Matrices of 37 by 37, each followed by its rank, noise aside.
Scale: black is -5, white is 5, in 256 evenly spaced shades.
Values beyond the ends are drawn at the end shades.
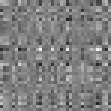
two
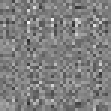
five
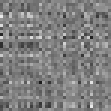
two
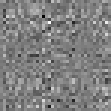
four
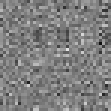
five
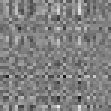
two
